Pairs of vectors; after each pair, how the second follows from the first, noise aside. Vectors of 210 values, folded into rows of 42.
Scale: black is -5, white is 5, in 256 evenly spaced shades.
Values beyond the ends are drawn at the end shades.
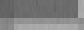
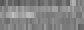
wrapped around, partly zeroed.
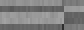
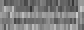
wrapped around, negated.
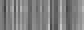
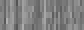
wrapped around, negated, shrunk.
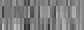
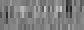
wrapped around, partly zeroed.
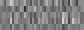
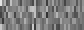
wrapped around.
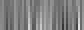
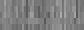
wrapped around, negated, shrunk.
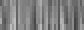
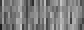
wrapped around, negated.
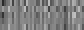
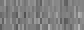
wrapped around, negated, shrunk.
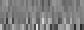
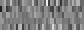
wrapped around.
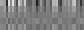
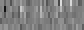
wrapped around, partly zeroed.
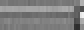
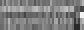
copied.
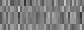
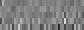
reversed, partly zeroed.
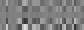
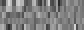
wrapped around.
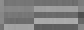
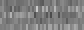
wrapped around, partly zeroed.
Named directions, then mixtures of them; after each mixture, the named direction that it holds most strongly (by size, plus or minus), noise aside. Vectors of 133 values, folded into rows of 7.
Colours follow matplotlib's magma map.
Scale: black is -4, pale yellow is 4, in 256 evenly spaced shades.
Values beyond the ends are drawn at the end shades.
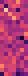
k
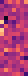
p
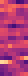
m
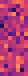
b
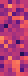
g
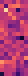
k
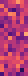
b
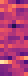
m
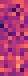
b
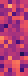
g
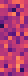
b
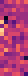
p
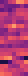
m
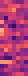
m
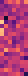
p
